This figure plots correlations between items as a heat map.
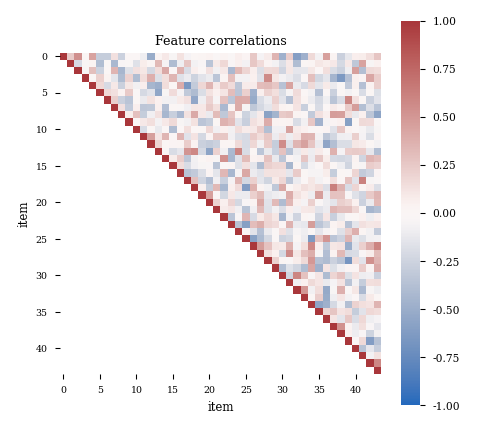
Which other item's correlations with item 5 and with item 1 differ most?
13
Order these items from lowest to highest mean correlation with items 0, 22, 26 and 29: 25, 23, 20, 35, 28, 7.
35, 7, 25, 23, 20, 28
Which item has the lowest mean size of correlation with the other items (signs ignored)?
10
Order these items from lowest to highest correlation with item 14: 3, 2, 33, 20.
20, 3, 33, 2
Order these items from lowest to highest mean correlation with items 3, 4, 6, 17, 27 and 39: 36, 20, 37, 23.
37, 36, 23, 20
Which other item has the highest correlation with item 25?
36
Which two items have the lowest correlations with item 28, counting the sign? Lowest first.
39, 8
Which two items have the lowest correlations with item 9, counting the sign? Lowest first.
39, 35
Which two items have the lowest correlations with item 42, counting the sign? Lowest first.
39, 21
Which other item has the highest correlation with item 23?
34
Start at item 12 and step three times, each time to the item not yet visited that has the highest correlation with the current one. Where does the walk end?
33
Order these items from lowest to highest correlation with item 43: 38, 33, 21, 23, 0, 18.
21, 18, 38, 33, 23, 0
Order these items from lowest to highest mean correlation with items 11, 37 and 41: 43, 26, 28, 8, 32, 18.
32, 28, 43, 8, 26, 18
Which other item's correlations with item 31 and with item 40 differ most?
27
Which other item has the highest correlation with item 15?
3
